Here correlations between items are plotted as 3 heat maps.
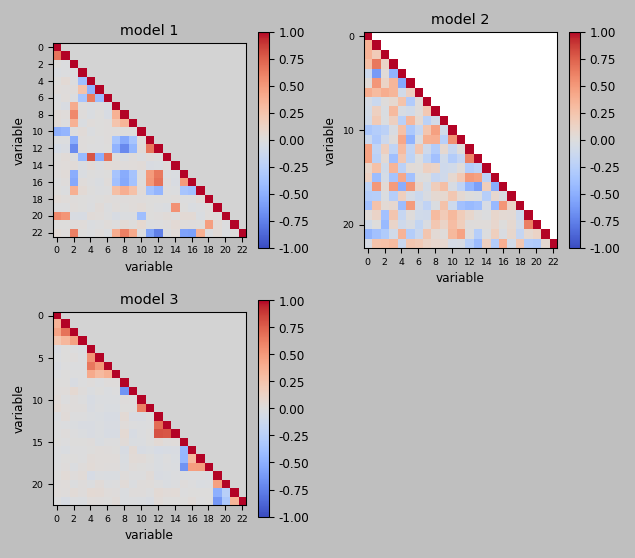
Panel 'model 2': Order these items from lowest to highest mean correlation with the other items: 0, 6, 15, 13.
13, 15, 0, 6
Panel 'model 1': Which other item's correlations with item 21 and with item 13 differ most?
4
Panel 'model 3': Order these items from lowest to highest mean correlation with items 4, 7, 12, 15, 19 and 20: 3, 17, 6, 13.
17, 3, 13, 6
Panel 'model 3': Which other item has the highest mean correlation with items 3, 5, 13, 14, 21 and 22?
12
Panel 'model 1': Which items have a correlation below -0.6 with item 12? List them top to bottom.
2, 8, 22
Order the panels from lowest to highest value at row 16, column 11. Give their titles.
model 2, model 3, model 1
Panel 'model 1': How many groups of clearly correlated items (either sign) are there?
5
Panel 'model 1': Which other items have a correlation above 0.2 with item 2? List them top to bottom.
7, 8, 9, 17, 22
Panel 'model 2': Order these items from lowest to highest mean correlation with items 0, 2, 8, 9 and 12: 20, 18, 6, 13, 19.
18, 20, 19, 13, 6
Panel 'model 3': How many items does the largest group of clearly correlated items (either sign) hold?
4
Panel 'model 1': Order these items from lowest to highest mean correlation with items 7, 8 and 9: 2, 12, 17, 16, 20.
12, 16, 20, 17, 2
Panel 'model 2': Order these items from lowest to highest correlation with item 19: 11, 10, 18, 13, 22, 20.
22, 18, 13, 11, 10, 20
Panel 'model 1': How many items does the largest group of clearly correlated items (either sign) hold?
10
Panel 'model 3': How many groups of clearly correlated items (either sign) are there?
7
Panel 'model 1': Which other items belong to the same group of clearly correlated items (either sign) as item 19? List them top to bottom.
14
